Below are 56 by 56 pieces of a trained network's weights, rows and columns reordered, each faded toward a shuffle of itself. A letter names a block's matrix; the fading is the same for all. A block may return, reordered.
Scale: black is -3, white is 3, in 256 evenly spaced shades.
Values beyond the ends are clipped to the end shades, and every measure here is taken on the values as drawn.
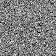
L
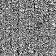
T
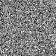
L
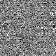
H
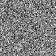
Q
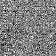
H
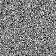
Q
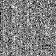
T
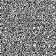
H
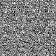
H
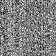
T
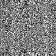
T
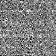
H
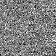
H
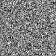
Q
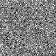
H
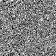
Q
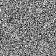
Q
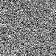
Q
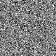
Q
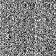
T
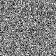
Q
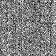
T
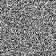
Q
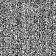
T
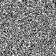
Q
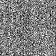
T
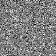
H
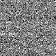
H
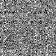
H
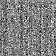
T
